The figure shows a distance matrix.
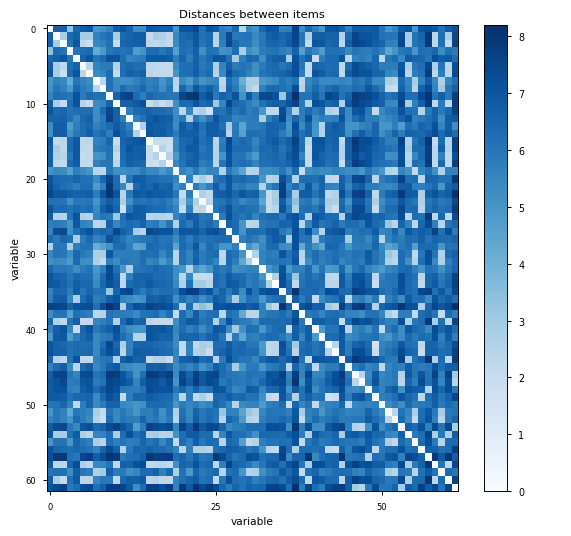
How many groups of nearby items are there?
10
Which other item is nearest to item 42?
49
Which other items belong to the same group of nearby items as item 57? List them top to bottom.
48
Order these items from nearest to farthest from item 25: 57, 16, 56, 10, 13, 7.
16, 10, 7, 56, 13, 57
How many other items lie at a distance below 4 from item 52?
10
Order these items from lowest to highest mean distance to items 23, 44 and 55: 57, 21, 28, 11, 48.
11, 21, 28, 48, 57
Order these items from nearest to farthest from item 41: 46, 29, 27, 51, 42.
27, 29, 51, 46, 42
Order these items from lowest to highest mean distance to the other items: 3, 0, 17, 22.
17, 3, 22, 0
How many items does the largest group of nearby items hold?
15
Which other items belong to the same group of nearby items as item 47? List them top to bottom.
46, 53, 61
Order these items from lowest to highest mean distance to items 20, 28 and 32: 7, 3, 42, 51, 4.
42, 4, 7, 51, 3
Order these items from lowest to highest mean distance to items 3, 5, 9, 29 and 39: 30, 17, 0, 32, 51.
17, 0, 51, 30, 32
